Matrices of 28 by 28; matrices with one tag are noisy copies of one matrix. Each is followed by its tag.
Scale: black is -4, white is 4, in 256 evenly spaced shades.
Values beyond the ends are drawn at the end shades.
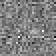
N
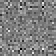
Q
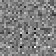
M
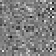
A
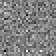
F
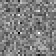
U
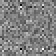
Q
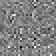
M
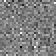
M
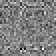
Q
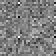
N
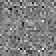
Q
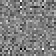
Q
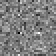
U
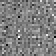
N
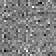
F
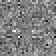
N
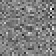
A
